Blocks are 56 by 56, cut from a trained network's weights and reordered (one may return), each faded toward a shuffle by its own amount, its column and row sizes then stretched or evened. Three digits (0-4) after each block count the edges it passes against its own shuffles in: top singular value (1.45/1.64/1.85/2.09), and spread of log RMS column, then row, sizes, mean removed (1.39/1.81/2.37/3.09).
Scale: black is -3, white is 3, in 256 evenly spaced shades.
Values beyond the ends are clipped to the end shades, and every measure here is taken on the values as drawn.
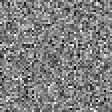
2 1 0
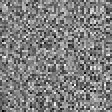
4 1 0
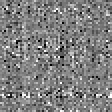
0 2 3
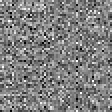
2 3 0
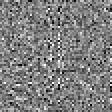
2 2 1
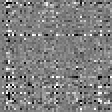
3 3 4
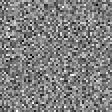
3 0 1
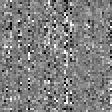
0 4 1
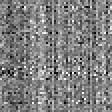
4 0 3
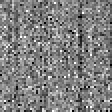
1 0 1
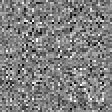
2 3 1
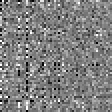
3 3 2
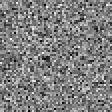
0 0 0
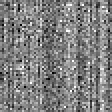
4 1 2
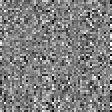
3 3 1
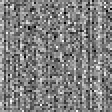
3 0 0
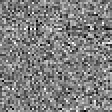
2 0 1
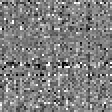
0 1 3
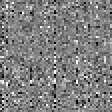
1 3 2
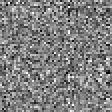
2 1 0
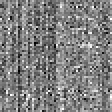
3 0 2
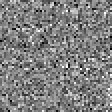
1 0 1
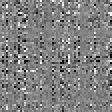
2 4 3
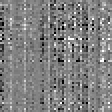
4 4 3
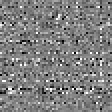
0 2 4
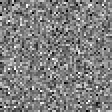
0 2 0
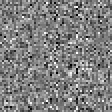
2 3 0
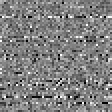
1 0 4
